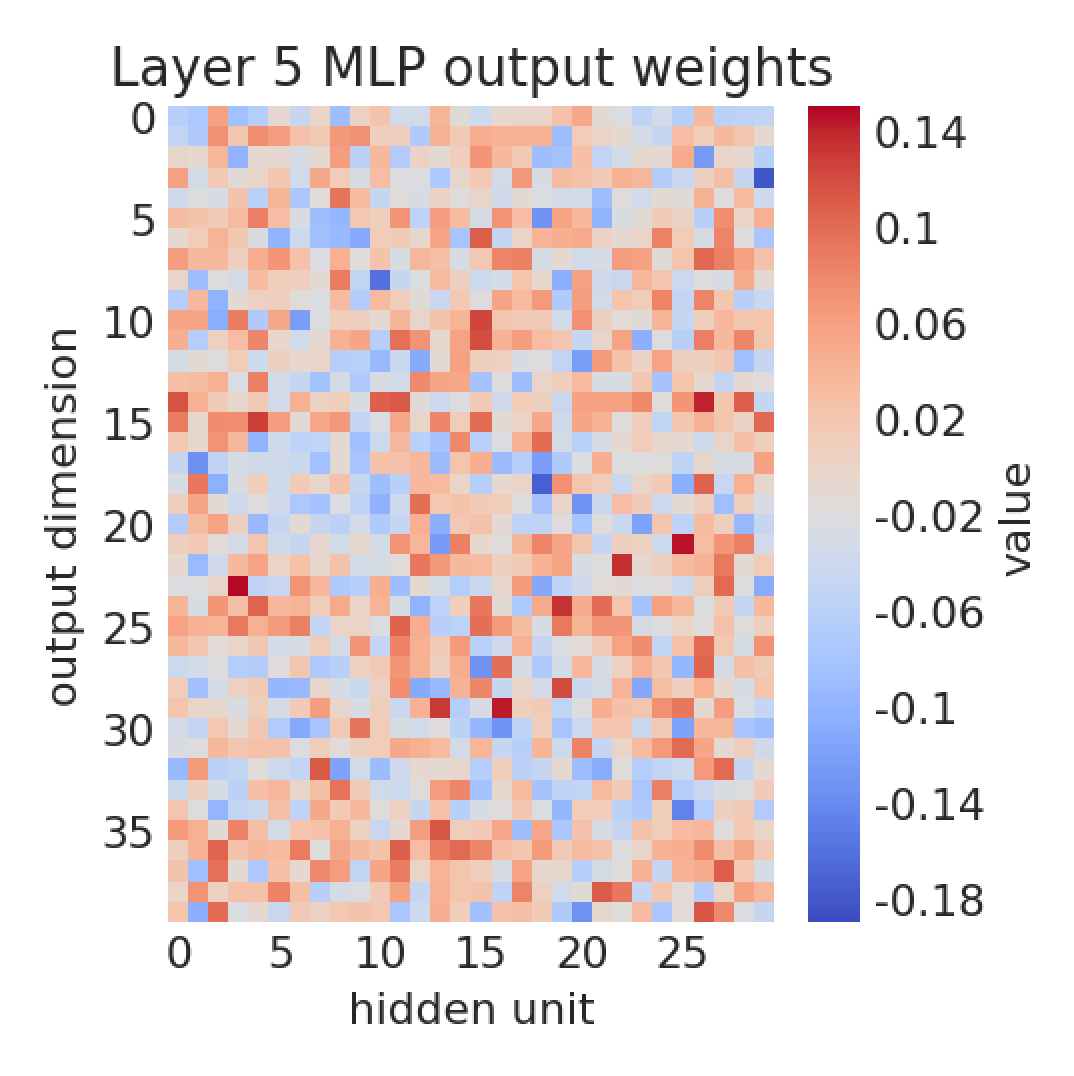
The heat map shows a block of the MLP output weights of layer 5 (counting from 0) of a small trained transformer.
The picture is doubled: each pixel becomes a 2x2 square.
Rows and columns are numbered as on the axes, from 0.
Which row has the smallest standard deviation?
36
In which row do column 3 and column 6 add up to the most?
23
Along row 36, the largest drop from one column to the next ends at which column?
7
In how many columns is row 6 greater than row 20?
18
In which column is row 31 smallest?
17
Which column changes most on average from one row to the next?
15
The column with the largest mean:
26
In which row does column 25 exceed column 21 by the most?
21
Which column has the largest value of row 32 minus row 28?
1
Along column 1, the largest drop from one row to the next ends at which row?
39
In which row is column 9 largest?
30
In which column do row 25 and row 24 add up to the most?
19
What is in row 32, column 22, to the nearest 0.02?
-0.02
